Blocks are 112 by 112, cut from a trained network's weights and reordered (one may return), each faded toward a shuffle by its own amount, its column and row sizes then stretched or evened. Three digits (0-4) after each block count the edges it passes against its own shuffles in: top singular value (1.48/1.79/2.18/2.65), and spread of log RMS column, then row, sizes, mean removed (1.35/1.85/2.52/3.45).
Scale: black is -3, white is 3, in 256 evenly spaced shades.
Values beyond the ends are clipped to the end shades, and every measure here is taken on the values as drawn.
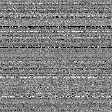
4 0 4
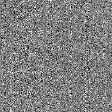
0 3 1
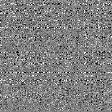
0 2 4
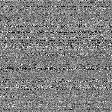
1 0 4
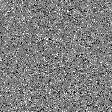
1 0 1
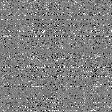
1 2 4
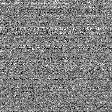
1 0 3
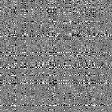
4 3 4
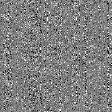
2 4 0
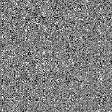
1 3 2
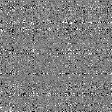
0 3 4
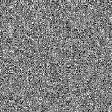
3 1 1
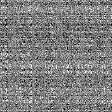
3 4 0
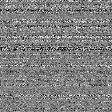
2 1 4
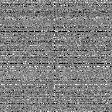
3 1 4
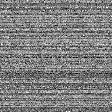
4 0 2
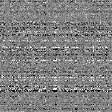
3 3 4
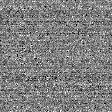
1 1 2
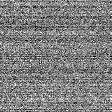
3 2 1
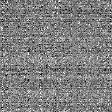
2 3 0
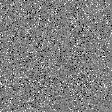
0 2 1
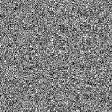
2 2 0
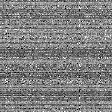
4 2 2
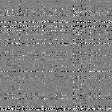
1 3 4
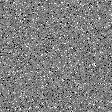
0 0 1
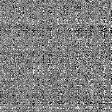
1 4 2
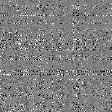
1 3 4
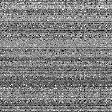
4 1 3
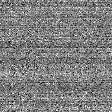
2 1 1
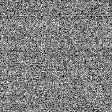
0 2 0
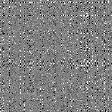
3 4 2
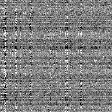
4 4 1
